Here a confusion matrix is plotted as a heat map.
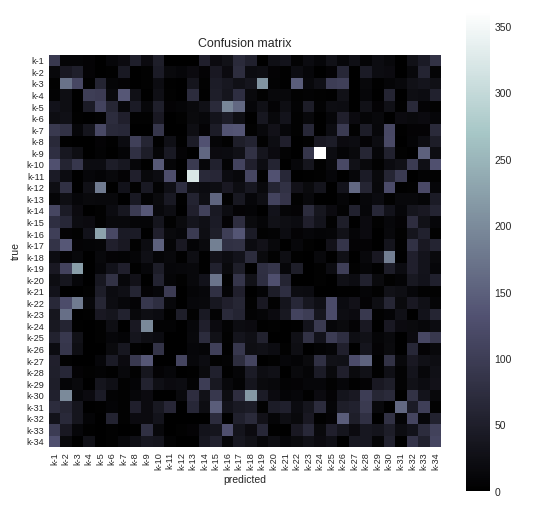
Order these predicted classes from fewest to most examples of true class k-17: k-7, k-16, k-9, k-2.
k-9, k-7, k-16, k-2
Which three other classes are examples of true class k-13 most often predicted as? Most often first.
k-15, k-20, k-21
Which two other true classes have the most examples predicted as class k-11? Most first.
k-21, k-31
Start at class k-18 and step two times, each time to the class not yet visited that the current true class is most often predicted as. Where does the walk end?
k-2
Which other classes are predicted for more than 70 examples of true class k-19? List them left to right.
k-2, k-3, k-20, k-26
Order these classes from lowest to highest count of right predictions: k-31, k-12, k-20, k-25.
k-12, k-25, k-20, k-31
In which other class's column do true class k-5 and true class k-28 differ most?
k-16
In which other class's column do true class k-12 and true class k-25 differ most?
k-5
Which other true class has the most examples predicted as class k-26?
k-32
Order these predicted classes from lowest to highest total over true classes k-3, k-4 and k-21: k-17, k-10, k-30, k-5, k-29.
k-29, k-10, k-30, k-17, k-5
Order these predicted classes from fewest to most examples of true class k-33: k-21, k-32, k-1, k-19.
k-21, k-32, k-19, k-1
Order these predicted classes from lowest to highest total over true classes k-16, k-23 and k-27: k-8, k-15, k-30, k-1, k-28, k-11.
k-11, k-15, k-30, k-8, k-1, k-28
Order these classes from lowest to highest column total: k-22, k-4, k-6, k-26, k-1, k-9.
k-4, k-22, k-6, k-9, k-26, k-1
